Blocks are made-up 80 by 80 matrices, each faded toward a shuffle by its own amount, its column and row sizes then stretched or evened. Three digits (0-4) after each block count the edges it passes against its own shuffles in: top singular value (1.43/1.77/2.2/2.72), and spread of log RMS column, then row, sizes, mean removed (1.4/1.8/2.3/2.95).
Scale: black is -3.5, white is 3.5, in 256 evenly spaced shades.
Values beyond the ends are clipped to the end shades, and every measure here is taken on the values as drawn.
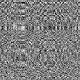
4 2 3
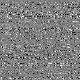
1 0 4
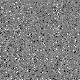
1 1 2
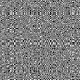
4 3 2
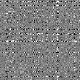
3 3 4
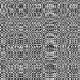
4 4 4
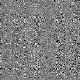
2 3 3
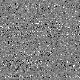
0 0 3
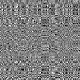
4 0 4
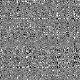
1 3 4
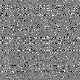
3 0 4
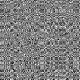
4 0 3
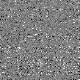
0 1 3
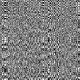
4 4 1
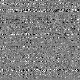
2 1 4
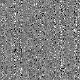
0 4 0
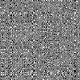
3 2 2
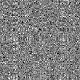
3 1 1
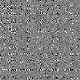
3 3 3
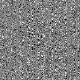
0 4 0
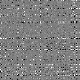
3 3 4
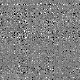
0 3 3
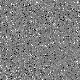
1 1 0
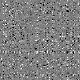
2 2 2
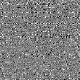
2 1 3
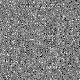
2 0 0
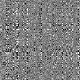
3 4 2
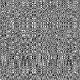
4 3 3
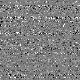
1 1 4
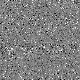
0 0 2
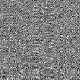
3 1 1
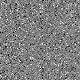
2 1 0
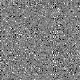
2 2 2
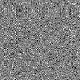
3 1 1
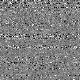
0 0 4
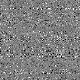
2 1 3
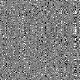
3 3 1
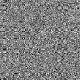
3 0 2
